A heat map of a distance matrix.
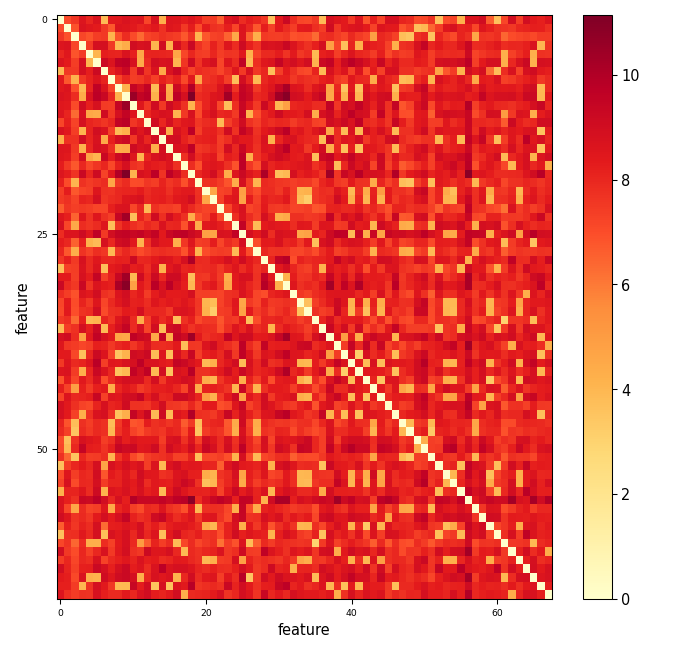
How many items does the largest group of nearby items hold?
12
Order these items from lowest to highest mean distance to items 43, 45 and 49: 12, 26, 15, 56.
26, 12, 15, 56
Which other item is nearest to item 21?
34
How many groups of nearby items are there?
12
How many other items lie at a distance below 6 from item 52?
7
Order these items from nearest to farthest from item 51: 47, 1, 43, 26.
47, 43, 1, 26
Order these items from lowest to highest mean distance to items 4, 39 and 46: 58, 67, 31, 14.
67, 58, 14, 31
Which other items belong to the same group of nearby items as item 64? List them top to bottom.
32
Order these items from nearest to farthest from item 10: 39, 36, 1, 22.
22, 36, 1, 39
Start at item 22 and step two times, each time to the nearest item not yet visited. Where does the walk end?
61
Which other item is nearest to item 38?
17
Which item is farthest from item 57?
25
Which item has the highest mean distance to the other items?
56
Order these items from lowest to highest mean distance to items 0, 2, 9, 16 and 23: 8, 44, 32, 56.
8, 32, 44, 56
